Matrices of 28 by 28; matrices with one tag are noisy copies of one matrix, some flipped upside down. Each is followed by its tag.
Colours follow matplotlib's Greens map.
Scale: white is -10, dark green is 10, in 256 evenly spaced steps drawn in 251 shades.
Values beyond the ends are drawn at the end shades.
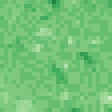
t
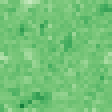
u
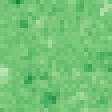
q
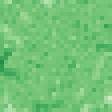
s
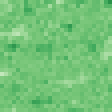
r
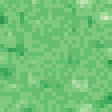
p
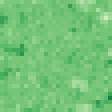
p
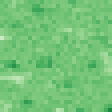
r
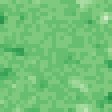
p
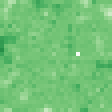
s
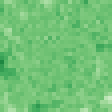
s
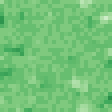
p
